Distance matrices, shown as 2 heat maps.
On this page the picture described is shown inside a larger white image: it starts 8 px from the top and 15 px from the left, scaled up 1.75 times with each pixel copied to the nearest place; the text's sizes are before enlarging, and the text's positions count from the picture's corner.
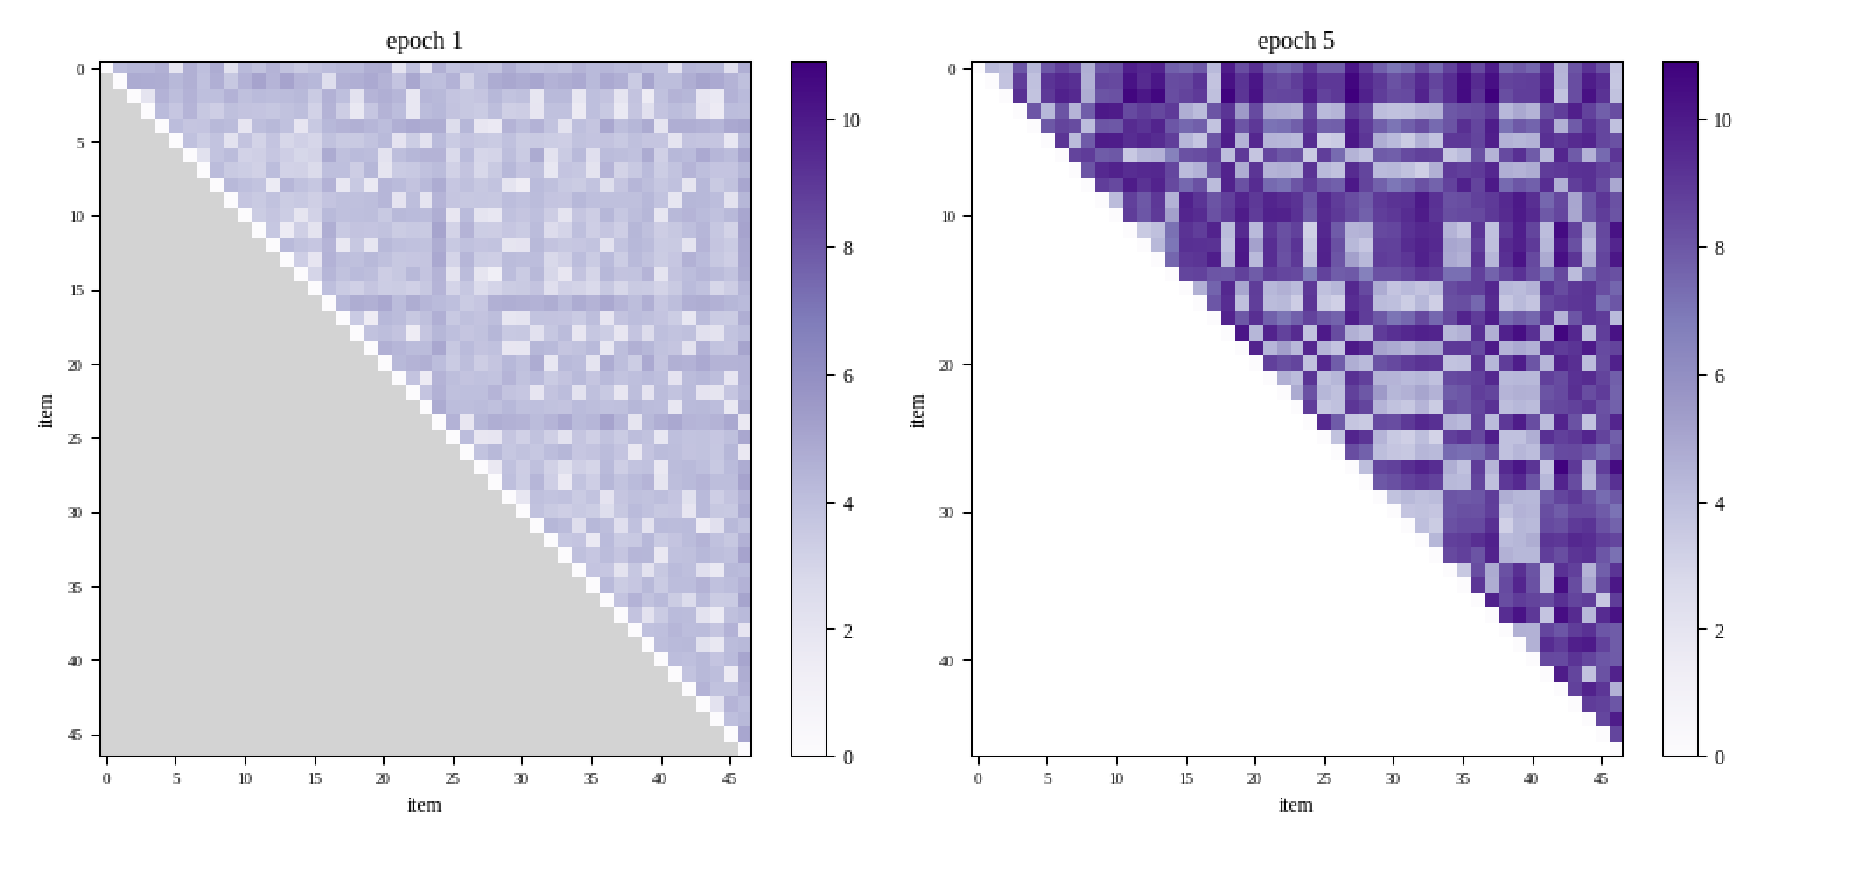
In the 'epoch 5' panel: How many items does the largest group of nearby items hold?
19
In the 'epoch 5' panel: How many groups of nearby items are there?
5
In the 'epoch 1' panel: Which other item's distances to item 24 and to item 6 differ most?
46
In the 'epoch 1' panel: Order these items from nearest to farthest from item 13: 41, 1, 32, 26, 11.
11, 32, 41, 26, 1
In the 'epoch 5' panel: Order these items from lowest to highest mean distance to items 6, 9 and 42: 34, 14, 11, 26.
14, 34, 11, 26
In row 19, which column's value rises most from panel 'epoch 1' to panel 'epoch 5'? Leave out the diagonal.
12
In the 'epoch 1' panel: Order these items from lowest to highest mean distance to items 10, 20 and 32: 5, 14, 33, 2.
14, 33, 5, 2
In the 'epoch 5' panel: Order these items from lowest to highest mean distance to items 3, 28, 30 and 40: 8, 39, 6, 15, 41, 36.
15, 39, 6, 41, 8, 36
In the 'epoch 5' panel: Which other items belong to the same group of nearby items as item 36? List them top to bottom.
45
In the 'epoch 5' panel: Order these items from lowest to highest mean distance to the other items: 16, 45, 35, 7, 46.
16, 7, 35, 46, 45
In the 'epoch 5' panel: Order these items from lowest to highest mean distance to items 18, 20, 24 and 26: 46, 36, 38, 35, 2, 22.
35, 22, 38, 36, 46, 2
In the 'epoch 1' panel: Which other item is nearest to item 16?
1
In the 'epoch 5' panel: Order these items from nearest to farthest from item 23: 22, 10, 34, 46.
22, 46, 34, 10
